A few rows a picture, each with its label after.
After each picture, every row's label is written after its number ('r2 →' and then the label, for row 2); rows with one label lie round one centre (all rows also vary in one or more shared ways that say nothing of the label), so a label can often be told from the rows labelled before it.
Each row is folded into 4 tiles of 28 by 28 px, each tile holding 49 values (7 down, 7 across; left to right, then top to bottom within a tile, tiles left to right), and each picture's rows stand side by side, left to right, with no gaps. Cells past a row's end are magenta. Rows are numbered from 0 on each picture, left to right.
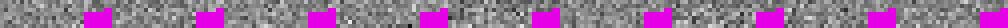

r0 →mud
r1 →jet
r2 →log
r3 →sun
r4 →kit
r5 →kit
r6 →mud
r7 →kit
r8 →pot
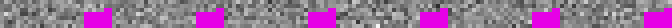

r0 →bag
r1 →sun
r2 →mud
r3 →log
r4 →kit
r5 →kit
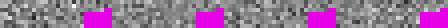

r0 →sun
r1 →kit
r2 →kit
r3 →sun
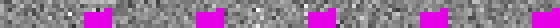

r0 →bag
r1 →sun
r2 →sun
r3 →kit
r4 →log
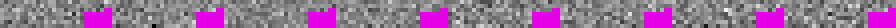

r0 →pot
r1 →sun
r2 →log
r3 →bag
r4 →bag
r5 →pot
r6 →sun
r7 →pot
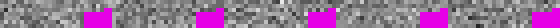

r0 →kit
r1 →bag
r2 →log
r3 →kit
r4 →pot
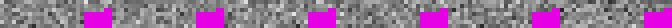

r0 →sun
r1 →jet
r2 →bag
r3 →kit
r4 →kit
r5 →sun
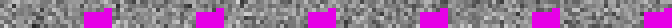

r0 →kit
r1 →mud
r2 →sun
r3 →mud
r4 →bag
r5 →sun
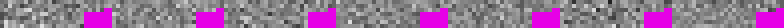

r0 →kit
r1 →log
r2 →mud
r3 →sun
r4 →bag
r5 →mud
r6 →bag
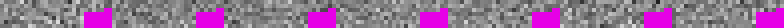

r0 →mud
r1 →bag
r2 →bag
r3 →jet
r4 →bag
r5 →sun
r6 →kit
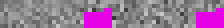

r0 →jet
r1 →log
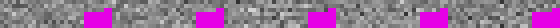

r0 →pot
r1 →sun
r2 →pot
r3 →kit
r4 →log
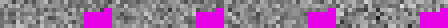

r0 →kit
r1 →sun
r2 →sun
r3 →log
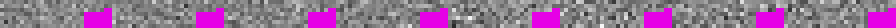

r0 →mud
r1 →mud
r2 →pot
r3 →pot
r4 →jet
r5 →log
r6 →pot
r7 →sun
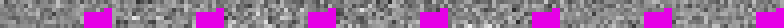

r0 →sun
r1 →bag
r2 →log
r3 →bag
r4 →bag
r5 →bag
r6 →pot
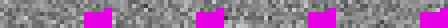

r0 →mud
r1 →mud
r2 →mud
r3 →log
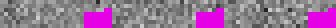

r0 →sun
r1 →mud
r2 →sun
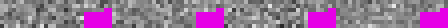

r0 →log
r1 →mud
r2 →mud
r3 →bag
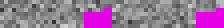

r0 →pot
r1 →pot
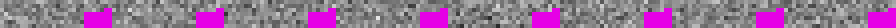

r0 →kit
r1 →sun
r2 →kit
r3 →mud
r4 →log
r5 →pot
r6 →kit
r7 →kit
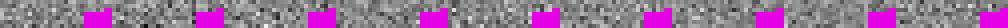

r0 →jet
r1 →sun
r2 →mud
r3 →jet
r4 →jet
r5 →log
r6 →kit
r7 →mud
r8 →bag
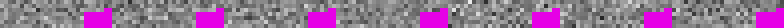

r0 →kit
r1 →sun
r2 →pot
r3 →bag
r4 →pot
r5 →log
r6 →jet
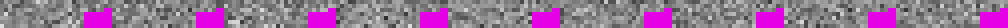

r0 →kit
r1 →jet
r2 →sun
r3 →pot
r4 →sun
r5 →sun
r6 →pot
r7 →mud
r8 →bag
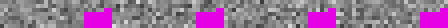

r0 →jet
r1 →mud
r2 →pot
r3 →log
